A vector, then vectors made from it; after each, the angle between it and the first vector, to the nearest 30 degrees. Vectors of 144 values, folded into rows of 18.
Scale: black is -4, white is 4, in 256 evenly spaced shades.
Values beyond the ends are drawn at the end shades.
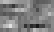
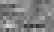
30 degrees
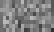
90 degrees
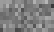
90 degrees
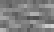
90 degrees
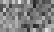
60 degrees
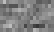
30 degrees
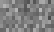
90 degrees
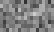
90 degrees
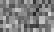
60 degrees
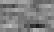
30 degrees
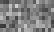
120 degrees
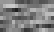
90 degrees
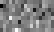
90 degrees
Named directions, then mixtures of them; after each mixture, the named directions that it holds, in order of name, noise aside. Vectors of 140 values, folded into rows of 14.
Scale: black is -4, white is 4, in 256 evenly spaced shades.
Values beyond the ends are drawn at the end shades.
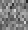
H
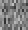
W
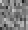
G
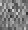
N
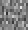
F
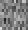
G, W.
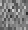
N.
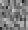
G.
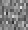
F.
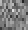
G, N.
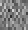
N.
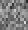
H.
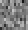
G.
